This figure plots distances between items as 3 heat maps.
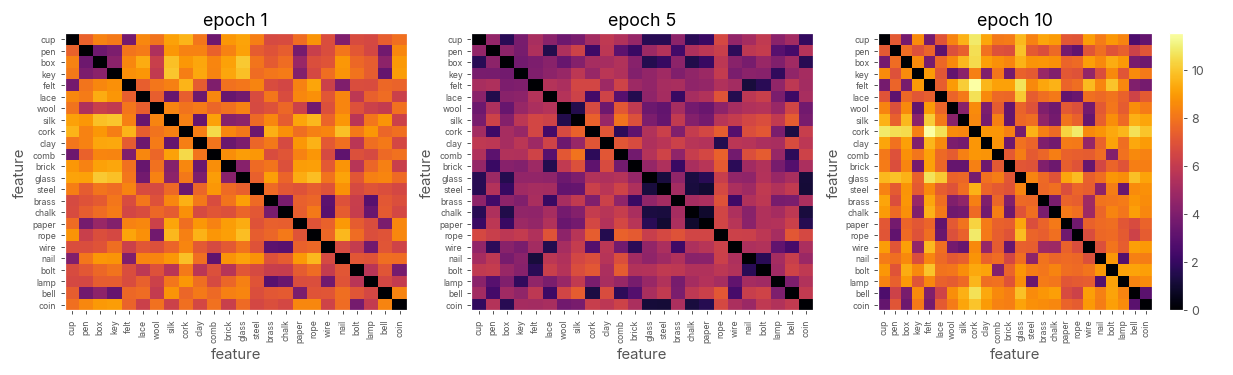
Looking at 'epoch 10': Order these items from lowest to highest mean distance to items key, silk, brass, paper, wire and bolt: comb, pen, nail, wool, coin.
wool, pen, comb, nail, coin
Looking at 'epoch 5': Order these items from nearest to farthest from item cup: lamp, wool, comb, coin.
coin, wool, lamp, comb
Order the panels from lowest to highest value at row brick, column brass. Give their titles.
epoch 5, epoch 10, epoch 1
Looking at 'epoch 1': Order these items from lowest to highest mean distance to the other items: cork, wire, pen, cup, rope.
wire, pen, cup, rope, cork
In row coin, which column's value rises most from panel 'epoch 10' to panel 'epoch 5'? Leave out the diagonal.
bell
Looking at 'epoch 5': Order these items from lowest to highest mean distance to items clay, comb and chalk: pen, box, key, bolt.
box, pen, key, bolt
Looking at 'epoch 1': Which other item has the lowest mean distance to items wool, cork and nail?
steel
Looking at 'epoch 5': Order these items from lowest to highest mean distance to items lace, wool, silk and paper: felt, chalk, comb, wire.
chalk, wire, felt, comb
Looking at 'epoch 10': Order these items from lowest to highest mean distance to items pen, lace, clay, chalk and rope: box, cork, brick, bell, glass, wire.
brick, wire, bell, box, glass, cork
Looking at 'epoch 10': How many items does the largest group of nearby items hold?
8
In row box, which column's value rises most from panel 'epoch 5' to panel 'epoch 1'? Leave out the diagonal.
glass
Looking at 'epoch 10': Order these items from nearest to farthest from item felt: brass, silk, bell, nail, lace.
bell, lace, nail, brass, silk
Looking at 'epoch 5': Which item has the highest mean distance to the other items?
rope
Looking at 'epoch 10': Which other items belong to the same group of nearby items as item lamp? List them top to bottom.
steel, nail
